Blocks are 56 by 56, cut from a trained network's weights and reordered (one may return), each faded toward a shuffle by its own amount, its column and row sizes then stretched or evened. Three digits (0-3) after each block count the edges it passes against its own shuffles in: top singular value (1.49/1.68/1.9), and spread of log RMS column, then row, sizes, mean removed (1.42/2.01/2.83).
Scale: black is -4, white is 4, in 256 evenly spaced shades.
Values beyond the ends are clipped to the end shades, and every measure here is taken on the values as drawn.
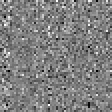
0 2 1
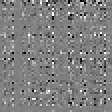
1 3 3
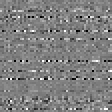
2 0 3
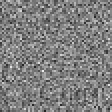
2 0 0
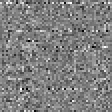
1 1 2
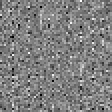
1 2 0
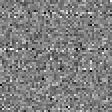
0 0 2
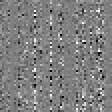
0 3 1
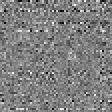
2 1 2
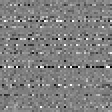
2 1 3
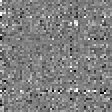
2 2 2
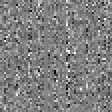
0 3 0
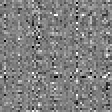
2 3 0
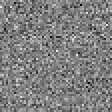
1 0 0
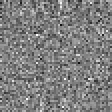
1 1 0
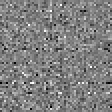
0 1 2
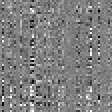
3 3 1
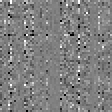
1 3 0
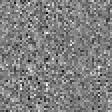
0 2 0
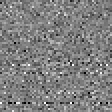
1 0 2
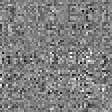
3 2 2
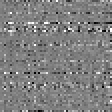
1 1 3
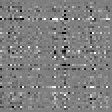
1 2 3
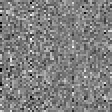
0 2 0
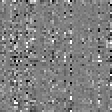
1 3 2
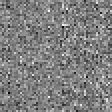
0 2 0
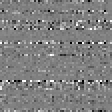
1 1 3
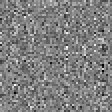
1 2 0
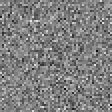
1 1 0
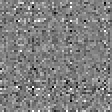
2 2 2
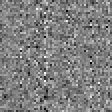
0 2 0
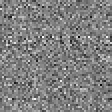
2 0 2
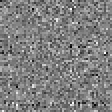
1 1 1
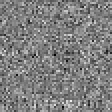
2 0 1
